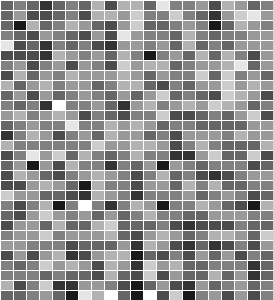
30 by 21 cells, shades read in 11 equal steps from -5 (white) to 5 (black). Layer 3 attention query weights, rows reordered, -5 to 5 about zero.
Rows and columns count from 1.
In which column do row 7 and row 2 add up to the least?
19
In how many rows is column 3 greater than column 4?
15
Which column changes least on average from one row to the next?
10
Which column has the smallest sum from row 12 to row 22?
4
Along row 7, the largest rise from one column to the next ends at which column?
20
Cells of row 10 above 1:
3
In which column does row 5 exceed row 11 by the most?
5
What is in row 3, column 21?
0
